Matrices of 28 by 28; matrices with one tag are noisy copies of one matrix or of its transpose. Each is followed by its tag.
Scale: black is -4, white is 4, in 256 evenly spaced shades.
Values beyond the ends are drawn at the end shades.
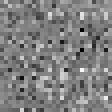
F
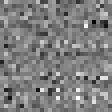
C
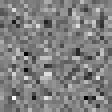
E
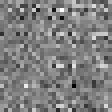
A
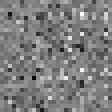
F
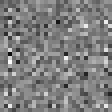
A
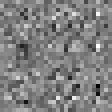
E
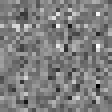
E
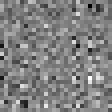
C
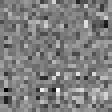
C
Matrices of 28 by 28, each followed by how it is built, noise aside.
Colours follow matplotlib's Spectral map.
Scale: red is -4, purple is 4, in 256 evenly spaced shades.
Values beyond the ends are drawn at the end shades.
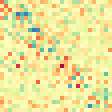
banded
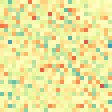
Toeplitz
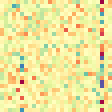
uneven columns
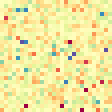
sparse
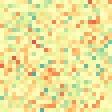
Hankel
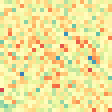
Toeplitz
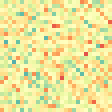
Toeplitz
